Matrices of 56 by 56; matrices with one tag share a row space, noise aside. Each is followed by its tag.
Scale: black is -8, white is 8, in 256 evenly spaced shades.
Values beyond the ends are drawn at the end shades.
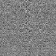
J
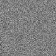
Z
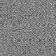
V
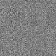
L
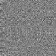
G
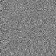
Z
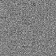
V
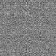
J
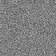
V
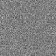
L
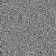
Z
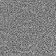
V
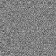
G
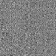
L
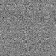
J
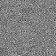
V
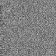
G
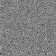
G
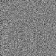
Z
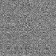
J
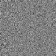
Z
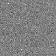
L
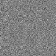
Z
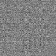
J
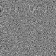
Z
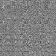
J
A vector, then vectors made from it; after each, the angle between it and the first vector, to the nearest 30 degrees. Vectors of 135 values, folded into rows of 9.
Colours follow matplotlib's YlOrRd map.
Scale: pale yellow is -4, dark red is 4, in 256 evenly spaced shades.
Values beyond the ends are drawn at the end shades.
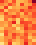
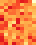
150 degrees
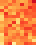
30 degrees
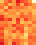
150 degrees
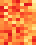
120 degrees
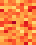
60 degrees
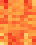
90 degrees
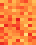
120 degrees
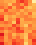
150 degrees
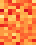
90 degrees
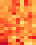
120 degrees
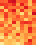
60 degrees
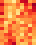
90 degrees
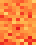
120 degrees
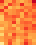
30 degrees
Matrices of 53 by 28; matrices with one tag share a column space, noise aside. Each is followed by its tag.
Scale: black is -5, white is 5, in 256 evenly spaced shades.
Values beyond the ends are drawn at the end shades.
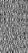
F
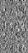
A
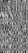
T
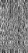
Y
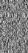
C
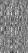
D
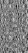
F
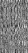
Y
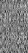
F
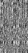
Y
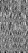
T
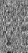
D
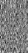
F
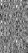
C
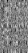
Y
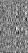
D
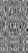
A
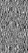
A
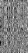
Y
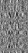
T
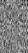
C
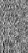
C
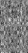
D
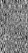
F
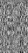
D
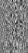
C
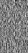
C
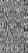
A
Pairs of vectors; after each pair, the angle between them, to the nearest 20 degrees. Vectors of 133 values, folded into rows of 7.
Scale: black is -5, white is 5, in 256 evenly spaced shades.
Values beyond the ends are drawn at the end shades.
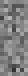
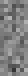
20 degrees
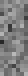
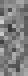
40 degrees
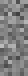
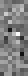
100 degrees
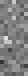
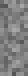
80 degrees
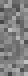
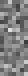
40 degrees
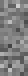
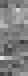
120 degrees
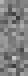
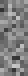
140 degrees
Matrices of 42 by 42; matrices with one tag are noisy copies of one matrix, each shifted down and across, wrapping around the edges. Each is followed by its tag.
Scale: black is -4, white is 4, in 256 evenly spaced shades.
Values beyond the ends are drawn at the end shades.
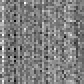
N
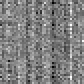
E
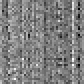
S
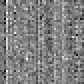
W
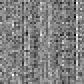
W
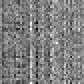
S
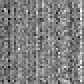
N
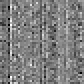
W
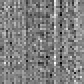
S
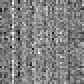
S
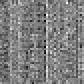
W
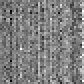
N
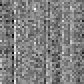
W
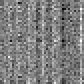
E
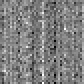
N
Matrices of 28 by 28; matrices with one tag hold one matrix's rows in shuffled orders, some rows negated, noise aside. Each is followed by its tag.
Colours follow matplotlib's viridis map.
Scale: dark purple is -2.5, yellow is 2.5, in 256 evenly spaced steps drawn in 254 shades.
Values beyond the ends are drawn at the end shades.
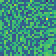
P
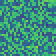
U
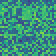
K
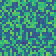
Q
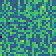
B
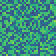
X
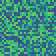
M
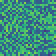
P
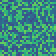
K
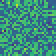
U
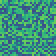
K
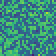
M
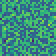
X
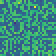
U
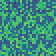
Q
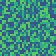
X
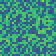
Q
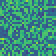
U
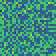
P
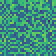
B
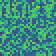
Q
